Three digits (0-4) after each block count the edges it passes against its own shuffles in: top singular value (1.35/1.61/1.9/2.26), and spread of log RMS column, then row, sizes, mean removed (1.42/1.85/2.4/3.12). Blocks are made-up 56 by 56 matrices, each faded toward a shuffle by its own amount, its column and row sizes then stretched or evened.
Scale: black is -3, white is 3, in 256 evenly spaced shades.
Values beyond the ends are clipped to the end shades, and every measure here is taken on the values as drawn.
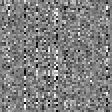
2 4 0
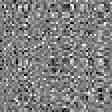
4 1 0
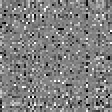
3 2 1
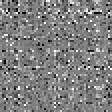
3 1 3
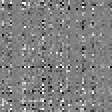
1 4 3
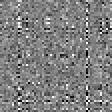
4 3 2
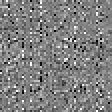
3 3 1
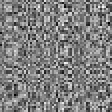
4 3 1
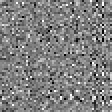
3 2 1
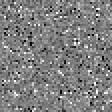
0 1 0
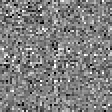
1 1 2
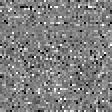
0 0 3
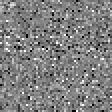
0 0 1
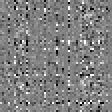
3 4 2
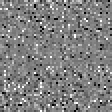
1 1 2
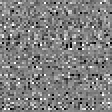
2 0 4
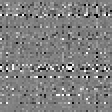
3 1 4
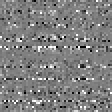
3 0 4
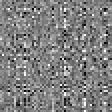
4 3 2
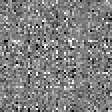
1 3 2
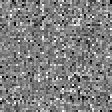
0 1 2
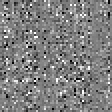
0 4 2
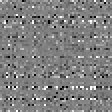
3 2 4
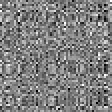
4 3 1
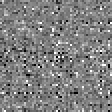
0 2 3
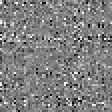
1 2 2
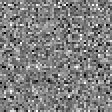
2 2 2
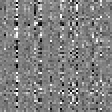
4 4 2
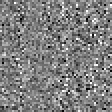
1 2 0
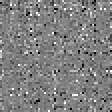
0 2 2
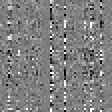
3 4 2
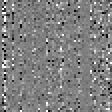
1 4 0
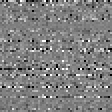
3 0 4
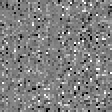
0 3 0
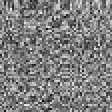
3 0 0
